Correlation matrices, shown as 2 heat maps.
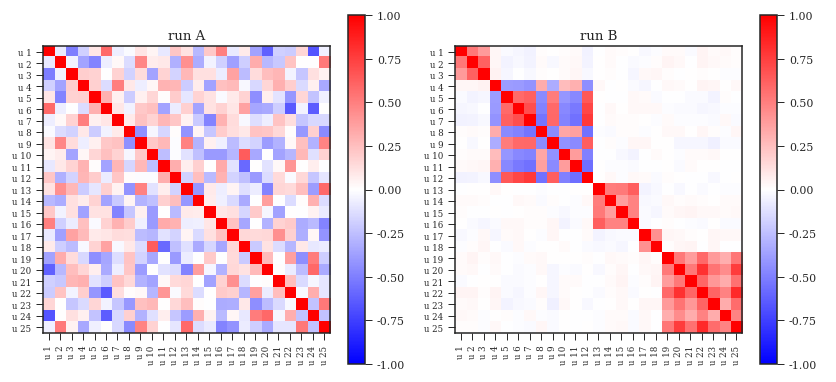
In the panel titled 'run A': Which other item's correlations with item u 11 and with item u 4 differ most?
u 18
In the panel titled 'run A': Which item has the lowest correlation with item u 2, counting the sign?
u 5
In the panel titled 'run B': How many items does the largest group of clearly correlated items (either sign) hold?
9
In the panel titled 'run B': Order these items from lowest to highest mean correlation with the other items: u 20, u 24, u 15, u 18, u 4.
u 4, u 18, u 15, u 24, u 20
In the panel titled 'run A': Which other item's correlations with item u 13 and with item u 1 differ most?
u 3
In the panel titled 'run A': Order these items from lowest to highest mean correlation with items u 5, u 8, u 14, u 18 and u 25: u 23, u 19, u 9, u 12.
u 19, u 9, u 12, u 23
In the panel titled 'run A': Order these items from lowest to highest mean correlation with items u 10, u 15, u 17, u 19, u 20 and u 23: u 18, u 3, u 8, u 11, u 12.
u 12, u 11, u 8, u 3, u 18
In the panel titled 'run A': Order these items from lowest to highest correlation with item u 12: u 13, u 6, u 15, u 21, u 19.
u 19, u 15, u 13, u 6, u 21
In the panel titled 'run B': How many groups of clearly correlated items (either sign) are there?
5
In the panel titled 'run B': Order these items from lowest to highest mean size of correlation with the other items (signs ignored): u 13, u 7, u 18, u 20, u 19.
u 18, u 13, u 19, u 20, u 7
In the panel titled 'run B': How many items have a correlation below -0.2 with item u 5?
4
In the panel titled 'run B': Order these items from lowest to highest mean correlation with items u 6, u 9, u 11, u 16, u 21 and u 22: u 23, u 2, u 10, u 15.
u 10, u 2, u 15, u 23
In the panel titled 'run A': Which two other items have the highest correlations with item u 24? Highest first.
u 20, u 19
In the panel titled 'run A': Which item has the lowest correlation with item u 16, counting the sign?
u 25
